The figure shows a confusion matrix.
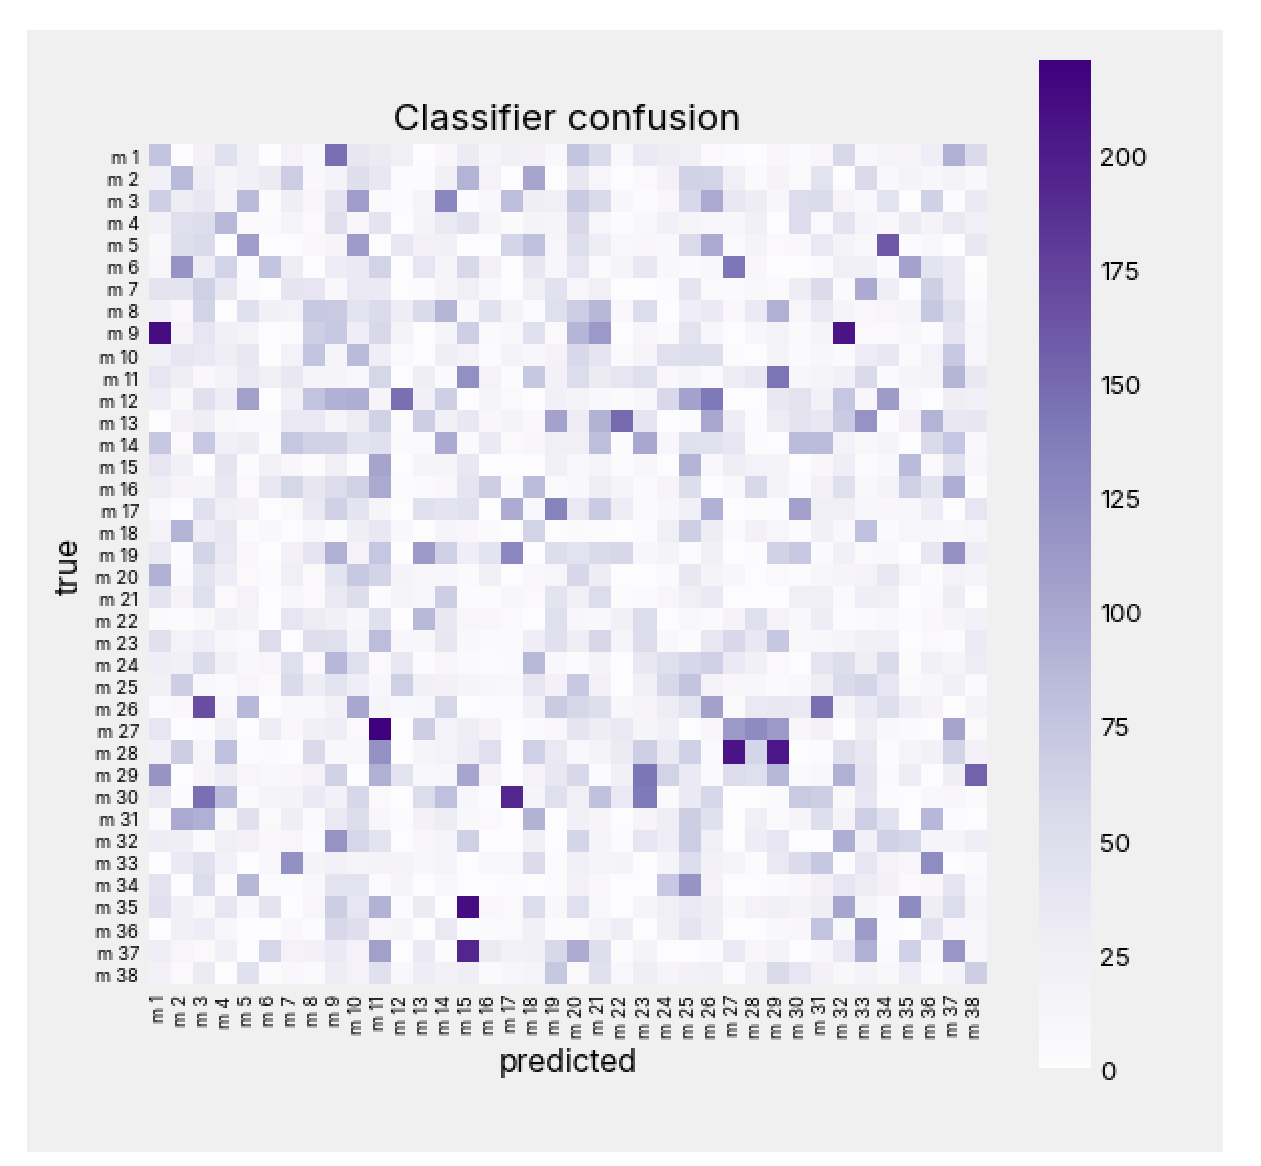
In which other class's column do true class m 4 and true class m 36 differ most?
m 33
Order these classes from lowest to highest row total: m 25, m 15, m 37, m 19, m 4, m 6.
m 15, m 4, m 25, m 6, m 37, m 19
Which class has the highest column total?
m 11
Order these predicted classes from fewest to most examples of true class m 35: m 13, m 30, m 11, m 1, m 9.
m 30, m 13, m 1, m 9, m 11
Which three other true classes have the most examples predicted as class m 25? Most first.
m 34, m 12, m 15
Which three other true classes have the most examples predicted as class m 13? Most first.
m 19, m 22, m 27
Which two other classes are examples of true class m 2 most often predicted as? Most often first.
m 18, m 15
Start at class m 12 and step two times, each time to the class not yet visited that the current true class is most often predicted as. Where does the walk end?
m 3
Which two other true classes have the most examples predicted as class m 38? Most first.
m 29, m 1
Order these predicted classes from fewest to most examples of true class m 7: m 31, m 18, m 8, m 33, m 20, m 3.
m 20, m 18, m 8, m 31, m 3, m 33
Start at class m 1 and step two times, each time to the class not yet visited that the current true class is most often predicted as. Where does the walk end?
m 32
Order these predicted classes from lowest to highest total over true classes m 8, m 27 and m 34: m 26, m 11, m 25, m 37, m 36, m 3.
m 26, m 36, m 3, m 25, m 37, m 11
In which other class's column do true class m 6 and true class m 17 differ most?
m 27
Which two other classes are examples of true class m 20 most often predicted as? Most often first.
m 1, m 10
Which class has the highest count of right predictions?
m 12
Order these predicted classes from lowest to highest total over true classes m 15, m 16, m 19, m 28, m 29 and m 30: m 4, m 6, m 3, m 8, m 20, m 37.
m 6, m 20, m 8, m 3, m 4, m 37
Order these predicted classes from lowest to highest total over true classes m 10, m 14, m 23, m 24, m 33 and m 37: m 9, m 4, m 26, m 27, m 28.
m 28, m 4, m 27, m 26, m 9
